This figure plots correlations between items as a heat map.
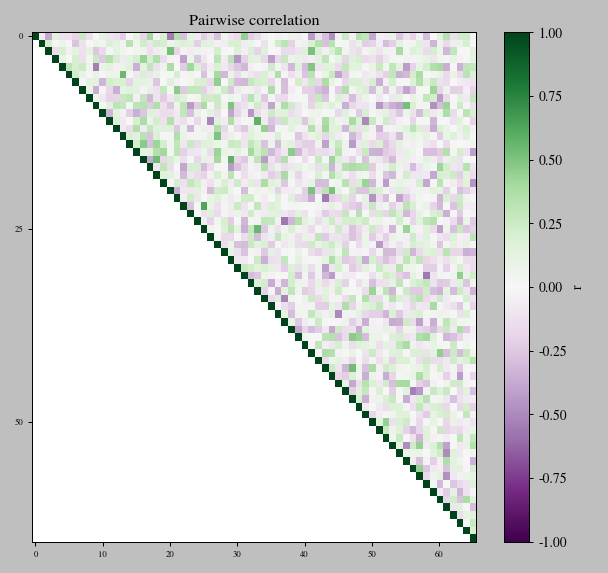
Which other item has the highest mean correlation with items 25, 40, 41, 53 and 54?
2
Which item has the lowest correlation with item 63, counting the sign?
44
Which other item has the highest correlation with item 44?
20
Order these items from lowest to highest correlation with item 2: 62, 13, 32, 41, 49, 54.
49, 13, 32, 62, 54, 41
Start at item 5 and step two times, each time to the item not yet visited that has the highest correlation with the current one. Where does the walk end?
27
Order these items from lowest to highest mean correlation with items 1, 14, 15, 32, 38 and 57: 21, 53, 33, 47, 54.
47, 53, 54, 33, 21
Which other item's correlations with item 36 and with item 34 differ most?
37
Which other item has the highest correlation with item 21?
7
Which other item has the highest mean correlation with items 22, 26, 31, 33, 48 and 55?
25
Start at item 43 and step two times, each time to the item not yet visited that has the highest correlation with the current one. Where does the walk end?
39
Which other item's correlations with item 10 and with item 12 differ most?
15
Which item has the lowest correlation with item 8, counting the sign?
60
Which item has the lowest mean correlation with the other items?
31
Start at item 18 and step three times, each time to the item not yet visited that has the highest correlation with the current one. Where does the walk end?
9
